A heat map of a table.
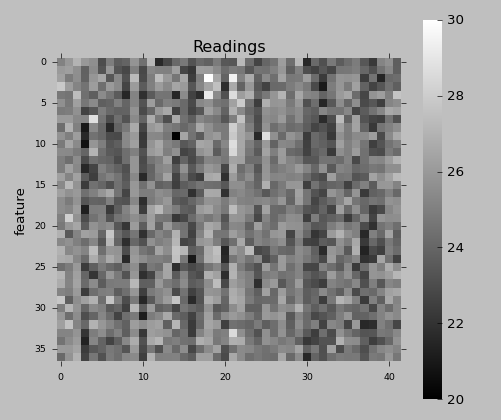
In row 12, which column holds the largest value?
41
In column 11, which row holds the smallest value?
26
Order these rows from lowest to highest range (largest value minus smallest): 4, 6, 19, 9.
6, 19, 4, 9
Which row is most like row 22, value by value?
1
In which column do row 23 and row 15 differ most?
14
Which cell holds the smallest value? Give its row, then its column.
9, 14
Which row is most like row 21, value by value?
29
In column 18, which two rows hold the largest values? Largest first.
2, 4
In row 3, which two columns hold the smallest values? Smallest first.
32, 20
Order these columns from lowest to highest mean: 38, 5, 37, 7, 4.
37, 38, 7, 5, 4
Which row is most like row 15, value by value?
19
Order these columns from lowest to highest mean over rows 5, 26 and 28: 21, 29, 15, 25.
15, 29, 25, 21
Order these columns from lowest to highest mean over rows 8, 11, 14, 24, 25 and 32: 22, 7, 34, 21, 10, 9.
10, 7, 34, 22, 9, 21
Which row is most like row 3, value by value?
23
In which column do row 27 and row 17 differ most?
24
